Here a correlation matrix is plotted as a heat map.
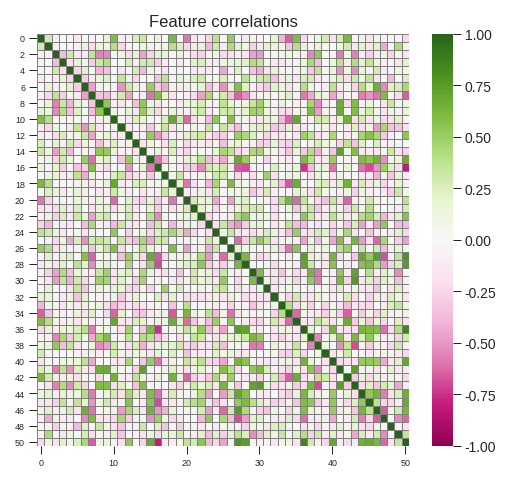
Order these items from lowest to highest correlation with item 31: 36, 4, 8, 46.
46, 4, 36, 8
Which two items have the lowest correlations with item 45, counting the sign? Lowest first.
16, 7
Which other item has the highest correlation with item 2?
38
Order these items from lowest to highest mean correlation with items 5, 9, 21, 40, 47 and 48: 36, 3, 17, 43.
17, 36, 3, 43
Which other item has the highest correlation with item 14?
41
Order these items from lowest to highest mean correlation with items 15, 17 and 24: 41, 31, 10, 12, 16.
16, 12, 41, 31, 10
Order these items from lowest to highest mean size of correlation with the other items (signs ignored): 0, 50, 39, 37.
39, 0, 37, 50
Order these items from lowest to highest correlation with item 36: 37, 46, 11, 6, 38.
11, 38, 37, 6, 46
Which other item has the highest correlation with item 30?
43
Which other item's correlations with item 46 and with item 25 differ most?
27
